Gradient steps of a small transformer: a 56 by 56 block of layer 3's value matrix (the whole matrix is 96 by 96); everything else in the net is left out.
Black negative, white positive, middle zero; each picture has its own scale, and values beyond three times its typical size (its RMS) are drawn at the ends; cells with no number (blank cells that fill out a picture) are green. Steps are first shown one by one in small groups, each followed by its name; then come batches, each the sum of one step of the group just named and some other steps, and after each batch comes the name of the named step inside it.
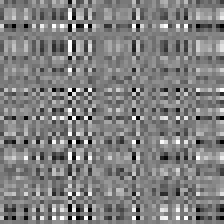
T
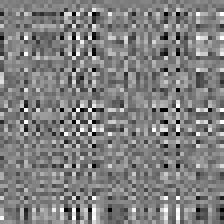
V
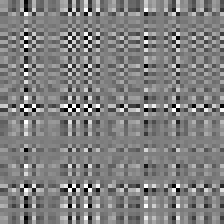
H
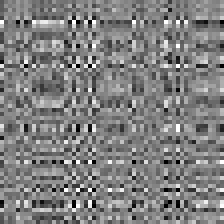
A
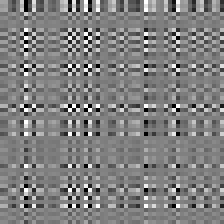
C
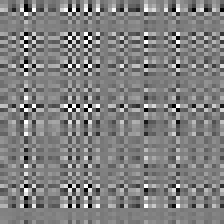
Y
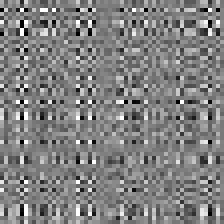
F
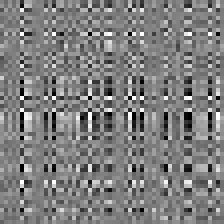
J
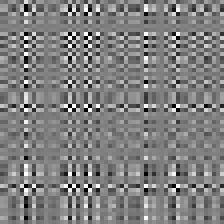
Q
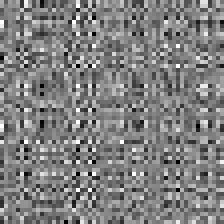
A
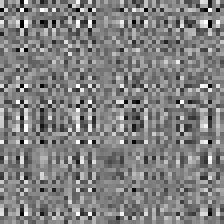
F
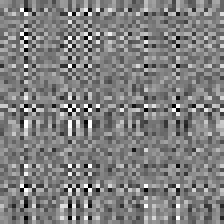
H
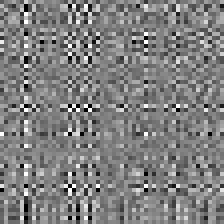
Q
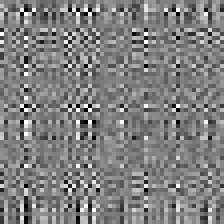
Y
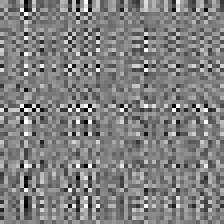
C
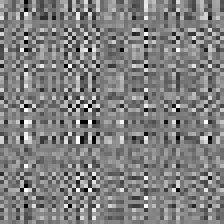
C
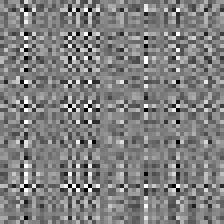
Q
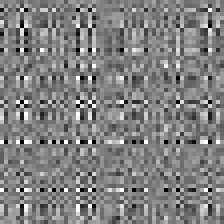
F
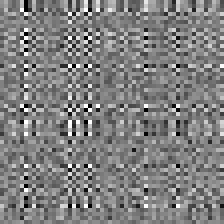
C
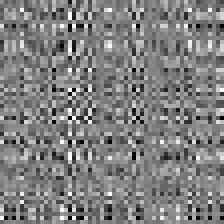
T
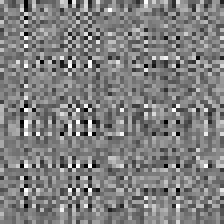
C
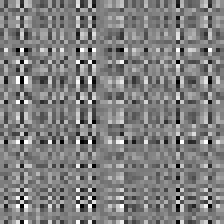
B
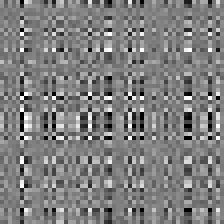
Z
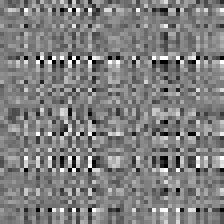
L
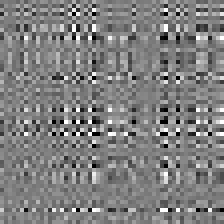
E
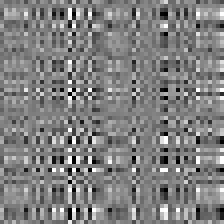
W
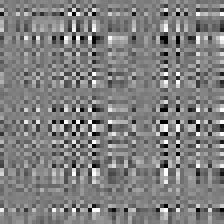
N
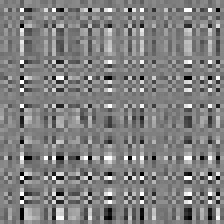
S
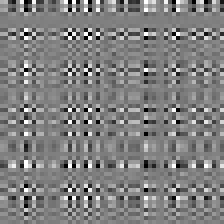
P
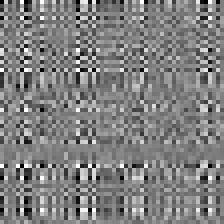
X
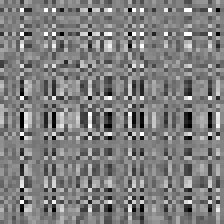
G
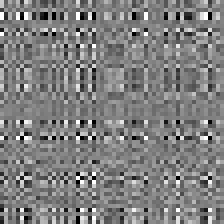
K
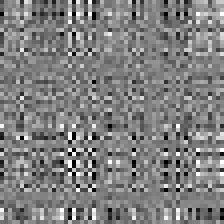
Z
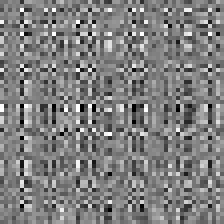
G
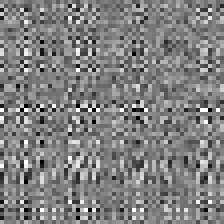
X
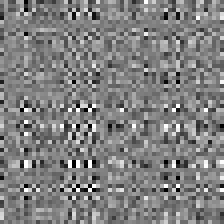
P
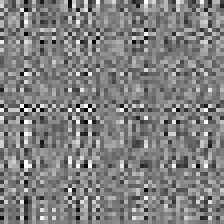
P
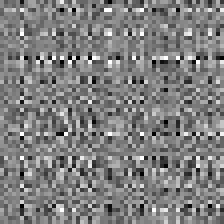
L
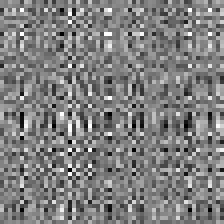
G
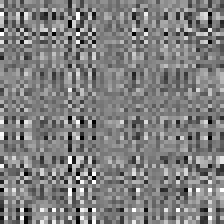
K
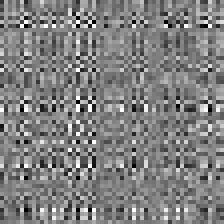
X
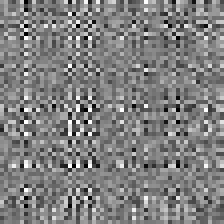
P
